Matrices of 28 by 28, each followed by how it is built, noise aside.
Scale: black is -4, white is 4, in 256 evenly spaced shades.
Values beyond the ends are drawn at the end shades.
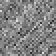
Hankel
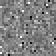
sparse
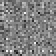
low rank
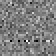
uneven rows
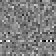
uneven rows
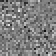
block diagonal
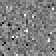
sparse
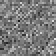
Hankel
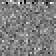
uneven rows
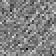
Hankel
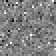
sparse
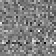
uneven rows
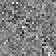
block diagonal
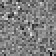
block diagonal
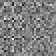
low rank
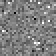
sparse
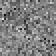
block diagonal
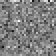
uneven rows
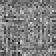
blocks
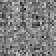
blocks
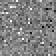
sparse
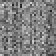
blocks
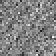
Hankel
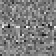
uneven rows
